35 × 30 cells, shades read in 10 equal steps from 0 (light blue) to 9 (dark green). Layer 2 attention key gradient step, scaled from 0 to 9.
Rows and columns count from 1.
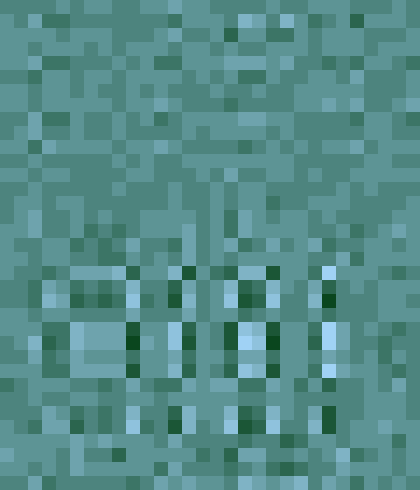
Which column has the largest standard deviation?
24
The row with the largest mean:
22
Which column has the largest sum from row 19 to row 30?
20
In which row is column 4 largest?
25
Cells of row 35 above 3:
22
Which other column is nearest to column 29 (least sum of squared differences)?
16
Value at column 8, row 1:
4
